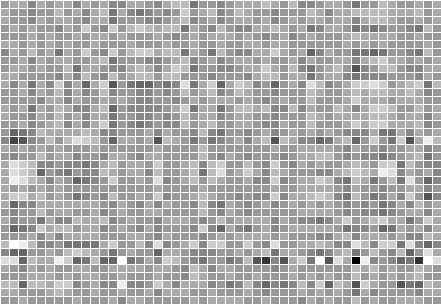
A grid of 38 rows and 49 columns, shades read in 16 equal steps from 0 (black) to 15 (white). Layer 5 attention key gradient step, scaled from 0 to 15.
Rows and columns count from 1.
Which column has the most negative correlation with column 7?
15
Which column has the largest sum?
7
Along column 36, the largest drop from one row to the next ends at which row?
34
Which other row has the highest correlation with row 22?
21
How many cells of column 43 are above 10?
14
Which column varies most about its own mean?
40
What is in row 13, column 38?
9
